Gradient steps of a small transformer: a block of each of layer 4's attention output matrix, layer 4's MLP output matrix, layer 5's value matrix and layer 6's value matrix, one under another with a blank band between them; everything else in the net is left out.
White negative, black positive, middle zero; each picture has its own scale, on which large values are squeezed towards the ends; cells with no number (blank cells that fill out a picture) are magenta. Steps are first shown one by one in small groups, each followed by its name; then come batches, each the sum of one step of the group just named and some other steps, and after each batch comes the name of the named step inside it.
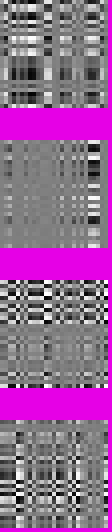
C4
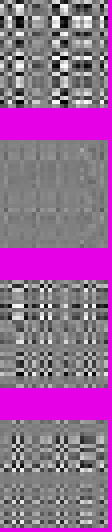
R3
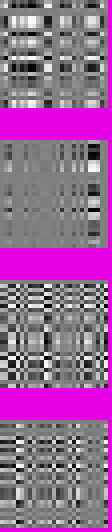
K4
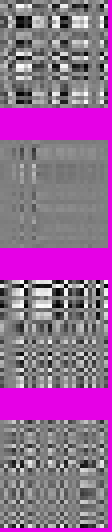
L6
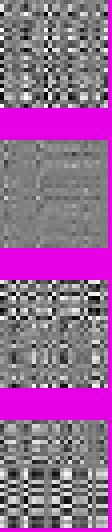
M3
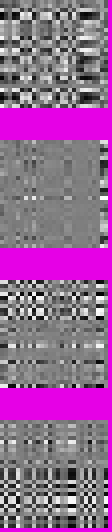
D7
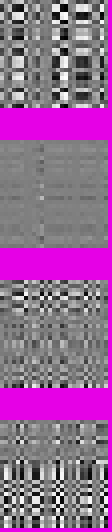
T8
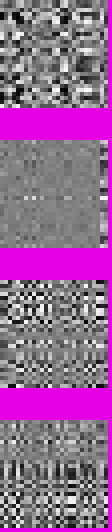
D7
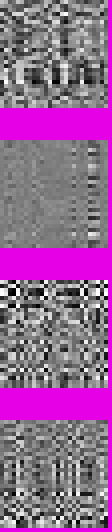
T8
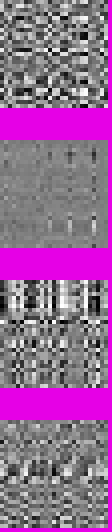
M3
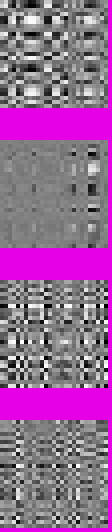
K4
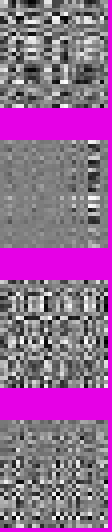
C4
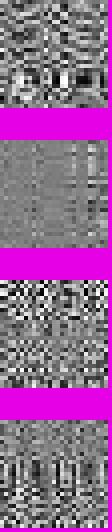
M3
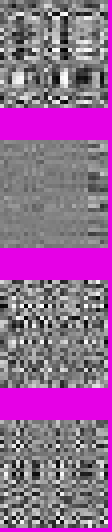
M3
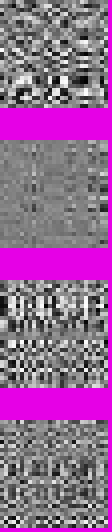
M3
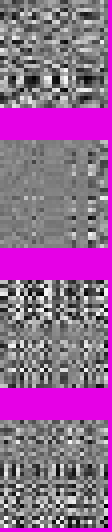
D7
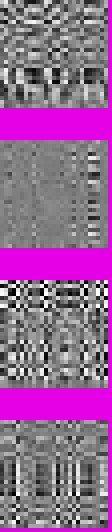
C4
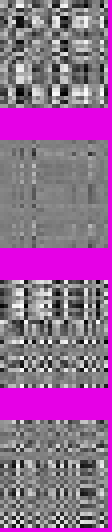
L6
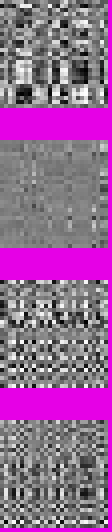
L6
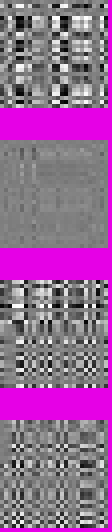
L6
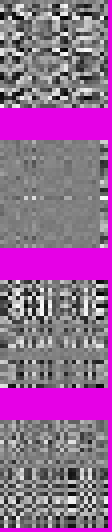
D7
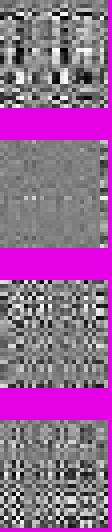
D7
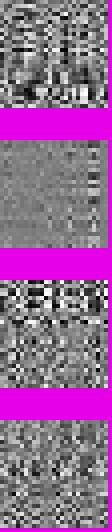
M3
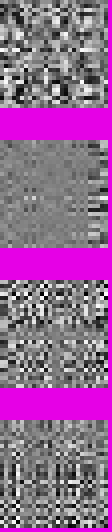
D7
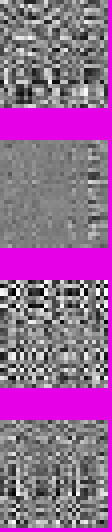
C4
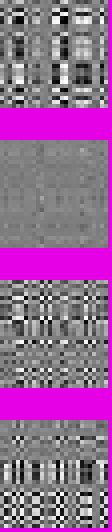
T8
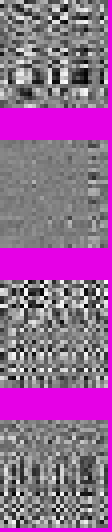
T8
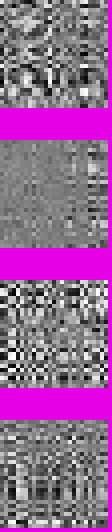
K4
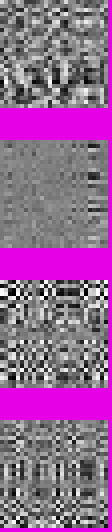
T8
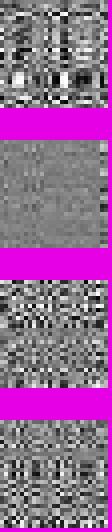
M3
